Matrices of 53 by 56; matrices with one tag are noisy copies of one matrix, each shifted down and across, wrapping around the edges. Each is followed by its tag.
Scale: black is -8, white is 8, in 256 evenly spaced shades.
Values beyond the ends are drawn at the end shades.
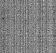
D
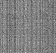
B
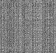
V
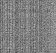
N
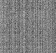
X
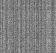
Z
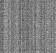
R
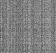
V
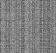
R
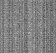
R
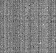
V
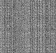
N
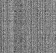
D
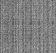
B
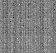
X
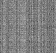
V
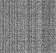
D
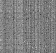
V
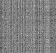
D
